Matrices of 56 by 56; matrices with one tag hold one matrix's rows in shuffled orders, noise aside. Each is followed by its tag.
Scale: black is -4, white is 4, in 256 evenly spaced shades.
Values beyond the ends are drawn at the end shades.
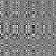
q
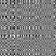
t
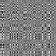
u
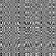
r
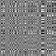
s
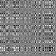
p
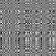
r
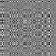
u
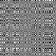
p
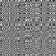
r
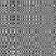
t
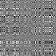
p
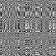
r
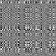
r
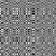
q
